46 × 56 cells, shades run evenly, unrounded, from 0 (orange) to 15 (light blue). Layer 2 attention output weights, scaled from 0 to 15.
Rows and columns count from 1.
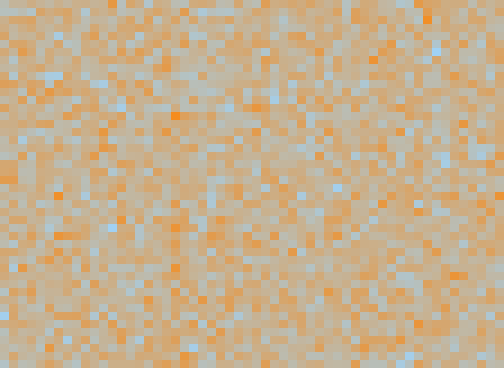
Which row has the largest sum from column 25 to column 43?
11
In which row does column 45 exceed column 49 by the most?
1
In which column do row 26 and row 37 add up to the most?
47
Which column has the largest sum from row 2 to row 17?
49
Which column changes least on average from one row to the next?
39
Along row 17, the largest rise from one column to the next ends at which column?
46
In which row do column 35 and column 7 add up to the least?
30
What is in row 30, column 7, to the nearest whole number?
2
